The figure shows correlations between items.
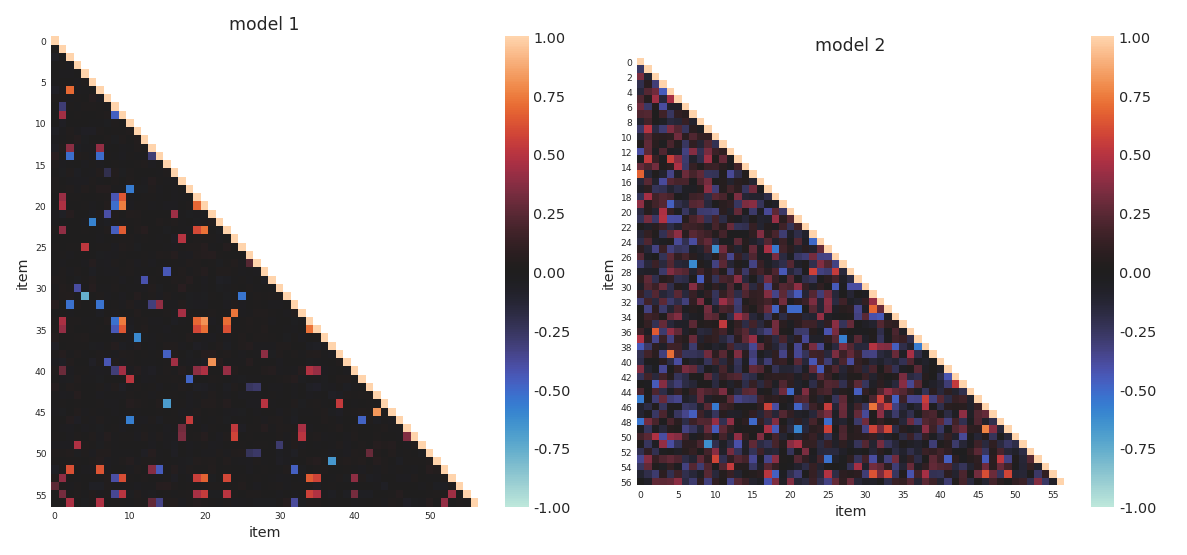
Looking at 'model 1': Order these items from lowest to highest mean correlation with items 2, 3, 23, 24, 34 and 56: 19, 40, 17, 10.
10, 17, 40, 19
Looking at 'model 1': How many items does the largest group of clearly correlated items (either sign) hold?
11
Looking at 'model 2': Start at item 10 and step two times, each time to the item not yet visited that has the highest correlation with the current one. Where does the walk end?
48
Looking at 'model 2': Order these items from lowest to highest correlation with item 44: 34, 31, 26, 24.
26, 31, 24, 34
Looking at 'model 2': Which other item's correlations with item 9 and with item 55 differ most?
1
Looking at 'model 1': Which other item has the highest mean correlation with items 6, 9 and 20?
34
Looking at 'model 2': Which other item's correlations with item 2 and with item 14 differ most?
37
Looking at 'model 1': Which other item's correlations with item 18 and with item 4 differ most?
31
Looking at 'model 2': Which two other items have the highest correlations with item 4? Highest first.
39, 13
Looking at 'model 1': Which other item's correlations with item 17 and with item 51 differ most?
37
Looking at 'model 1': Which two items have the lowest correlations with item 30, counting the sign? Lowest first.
3, 49
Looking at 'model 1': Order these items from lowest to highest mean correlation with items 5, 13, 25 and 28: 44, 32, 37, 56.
32, 37, 56, 44
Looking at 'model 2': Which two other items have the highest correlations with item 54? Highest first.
12, 29
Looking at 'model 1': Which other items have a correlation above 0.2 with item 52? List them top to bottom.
2, 6, 13, 56
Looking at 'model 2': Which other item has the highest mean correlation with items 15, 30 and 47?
19
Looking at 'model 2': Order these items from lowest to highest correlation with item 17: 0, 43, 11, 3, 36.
36, 3, 0, 11, 43
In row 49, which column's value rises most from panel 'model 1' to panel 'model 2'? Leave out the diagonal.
46
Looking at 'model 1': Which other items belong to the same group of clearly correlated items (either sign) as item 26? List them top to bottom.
27, 42, 50
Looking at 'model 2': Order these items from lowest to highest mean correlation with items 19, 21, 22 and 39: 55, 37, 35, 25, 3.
55, 37, 25, 35, 3
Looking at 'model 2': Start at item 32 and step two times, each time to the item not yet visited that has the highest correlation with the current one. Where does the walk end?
38
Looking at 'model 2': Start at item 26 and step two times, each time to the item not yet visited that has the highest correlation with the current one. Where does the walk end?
23
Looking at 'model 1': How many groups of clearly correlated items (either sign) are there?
15
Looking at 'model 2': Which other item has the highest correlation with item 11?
35
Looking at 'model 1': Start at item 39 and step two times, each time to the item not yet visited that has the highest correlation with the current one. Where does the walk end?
16
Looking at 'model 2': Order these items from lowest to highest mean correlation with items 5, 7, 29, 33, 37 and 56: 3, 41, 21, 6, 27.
27, 21, 6, 3, 41
